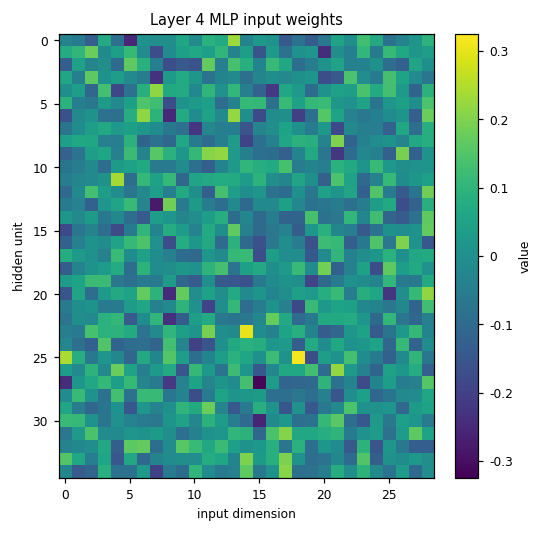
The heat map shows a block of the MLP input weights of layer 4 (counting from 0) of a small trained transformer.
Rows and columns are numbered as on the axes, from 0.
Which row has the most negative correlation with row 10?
9
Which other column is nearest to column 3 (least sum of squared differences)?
23
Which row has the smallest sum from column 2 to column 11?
24
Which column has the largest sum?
28
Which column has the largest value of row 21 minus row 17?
19
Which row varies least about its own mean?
10
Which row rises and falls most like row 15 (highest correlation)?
6
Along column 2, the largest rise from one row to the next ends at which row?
1
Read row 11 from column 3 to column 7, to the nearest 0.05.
0 0.25 -0.1 0.1 0.05
